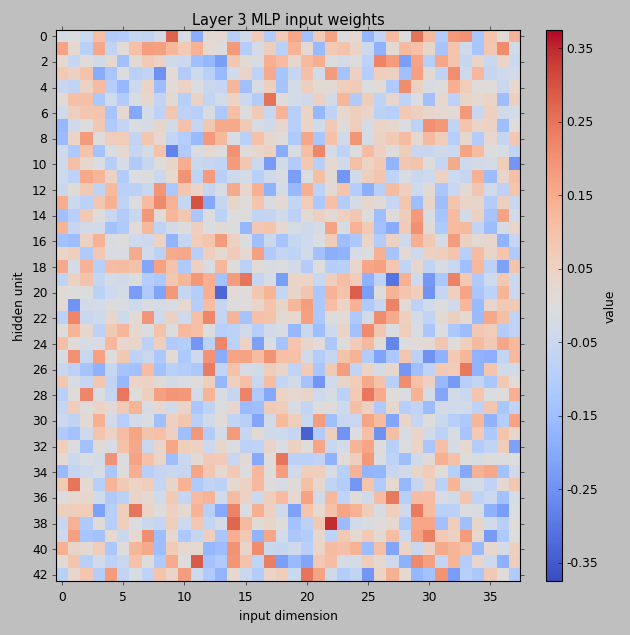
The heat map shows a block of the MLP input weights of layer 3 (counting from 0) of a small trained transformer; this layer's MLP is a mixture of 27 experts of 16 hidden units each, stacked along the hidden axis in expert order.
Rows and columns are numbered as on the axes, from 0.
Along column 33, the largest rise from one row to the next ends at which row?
39
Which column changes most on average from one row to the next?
27
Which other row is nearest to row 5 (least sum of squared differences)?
29
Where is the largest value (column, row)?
22, 38
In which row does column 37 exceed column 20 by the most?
31
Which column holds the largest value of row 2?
26
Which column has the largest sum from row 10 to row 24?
32
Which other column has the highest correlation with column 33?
23
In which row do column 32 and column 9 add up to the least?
9
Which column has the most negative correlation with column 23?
34
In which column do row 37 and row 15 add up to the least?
35
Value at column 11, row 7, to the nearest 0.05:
-0.05
